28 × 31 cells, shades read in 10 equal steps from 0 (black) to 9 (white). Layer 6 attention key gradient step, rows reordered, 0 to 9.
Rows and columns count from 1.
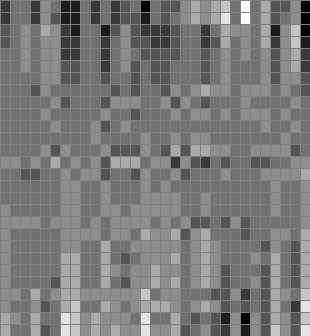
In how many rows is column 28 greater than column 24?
14
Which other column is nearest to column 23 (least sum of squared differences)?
27
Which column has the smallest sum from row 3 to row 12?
31
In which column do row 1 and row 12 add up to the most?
25
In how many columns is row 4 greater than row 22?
9
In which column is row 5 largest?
30
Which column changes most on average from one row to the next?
21
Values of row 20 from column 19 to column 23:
3 5 6 4 4
